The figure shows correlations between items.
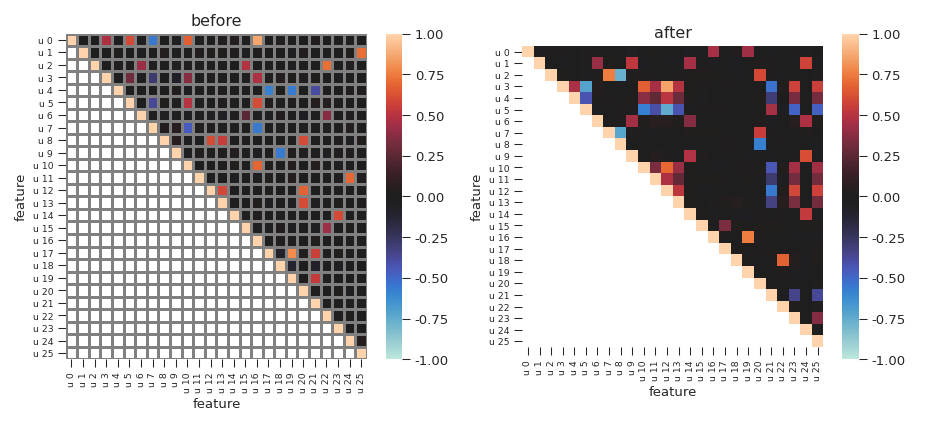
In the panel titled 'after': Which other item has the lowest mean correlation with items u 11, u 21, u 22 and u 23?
u 5
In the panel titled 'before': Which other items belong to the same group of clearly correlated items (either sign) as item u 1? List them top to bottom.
u 25
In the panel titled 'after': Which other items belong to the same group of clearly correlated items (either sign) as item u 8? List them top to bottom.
u 2, u 7, u 20
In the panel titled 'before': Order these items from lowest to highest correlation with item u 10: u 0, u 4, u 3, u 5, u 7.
u 7, u 4, u 3, u 5, u 0
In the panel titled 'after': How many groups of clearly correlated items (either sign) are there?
6
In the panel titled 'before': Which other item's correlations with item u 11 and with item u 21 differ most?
u 24
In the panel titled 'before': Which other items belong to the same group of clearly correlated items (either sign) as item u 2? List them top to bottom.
u 6, u 15, u 22
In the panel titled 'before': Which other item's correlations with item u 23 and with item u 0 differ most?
u 16
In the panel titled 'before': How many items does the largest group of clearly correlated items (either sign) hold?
6
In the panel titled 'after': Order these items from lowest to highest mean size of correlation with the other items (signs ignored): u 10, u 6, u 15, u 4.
u 15, u 6, u 4, u 10
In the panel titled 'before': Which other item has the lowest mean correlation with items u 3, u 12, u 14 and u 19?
u 4
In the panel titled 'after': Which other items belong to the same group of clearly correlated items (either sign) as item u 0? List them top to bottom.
u 16, u 19
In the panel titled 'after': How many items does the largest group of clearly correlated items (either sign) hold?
10
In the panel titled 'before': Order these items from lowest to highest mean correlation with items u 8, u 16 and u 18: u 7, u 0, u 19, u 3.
u 7, u 19, u 3, u 0
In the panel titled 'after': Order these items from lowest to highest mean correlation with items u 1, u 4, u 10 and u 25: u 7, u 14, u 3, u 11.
u 7, u 14, u 11, u 3
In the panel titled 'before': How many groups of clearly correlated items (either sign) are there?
8
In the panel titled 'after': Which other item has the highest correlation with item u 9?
u 24
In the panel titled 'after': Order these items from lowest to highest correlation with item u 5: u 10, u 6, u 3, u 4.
u 3, u 10, u 4, u 6
